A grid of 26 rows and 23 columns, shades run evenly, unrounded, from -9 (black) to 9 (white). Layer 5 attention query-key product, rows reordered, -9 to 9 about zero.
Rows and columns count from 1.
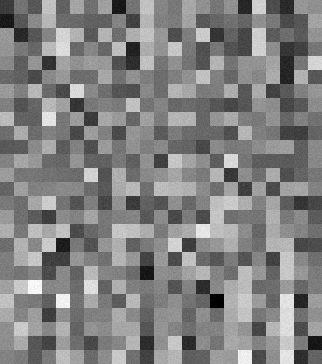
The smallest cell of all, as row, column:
22, 16
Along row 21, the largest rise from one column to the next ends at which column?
7
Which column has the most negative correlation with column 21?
11
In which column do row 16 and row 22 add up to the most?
5
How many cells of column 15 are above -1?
14
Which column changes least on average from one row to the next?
12
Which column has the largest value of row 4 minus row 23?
4
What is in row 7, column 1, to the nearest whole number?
2
